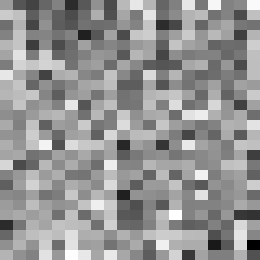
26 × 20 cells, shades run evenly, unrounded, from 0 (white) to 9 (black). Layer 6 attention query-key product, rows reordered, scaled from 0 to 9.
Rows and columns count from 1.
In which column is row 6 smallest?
2
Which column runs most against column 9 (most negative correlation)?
15
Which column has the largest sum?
10
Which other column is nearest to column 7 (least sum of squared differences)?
19
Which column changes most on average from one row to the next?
20
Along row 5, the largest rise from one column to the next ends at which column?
3
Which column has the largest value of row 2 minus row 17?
9
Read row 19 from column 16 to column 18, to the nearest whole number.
6 4 4
